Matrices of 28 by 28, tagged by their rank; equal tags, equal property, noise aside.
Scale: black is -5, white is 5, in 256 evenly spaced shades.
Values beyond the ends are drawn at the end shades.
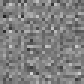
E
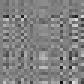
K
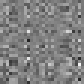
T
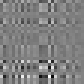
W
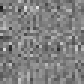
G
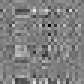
T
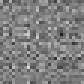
G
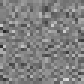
E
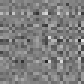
K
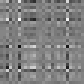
W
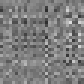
K
